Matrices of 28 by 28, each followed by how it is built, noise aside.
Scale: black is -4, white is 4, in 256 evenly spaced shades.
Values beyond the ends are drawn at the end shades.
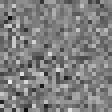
lower triangular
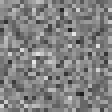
repeating rows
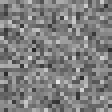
repeating rows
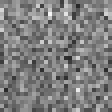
low rank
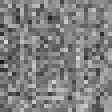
blocks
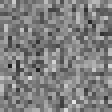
blocks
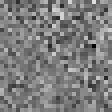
upper triangular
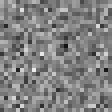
low rank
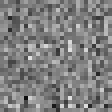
low rank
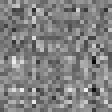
low rank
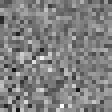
lower triangular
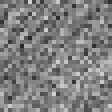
Hankel
